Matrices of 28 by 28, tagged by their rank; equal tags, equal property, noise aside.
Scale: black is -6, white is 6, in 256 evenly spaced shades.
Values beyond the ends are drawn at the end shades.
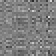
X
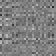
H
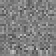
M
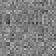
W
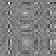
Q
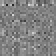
X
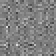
X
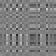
Q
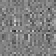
W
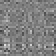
X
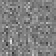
W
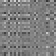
Q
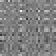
H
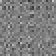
W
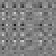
Q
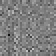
W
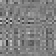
H
